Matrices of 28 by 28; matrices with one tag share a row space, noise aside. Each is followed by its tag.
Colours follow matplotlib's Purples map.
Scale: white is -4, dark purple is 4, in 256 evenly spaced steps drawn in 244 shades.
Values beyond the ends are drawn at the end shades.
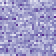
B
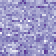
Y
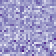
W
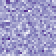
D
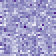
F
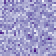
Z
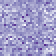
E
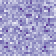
E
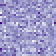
F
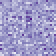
E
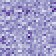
D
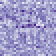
F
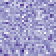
W
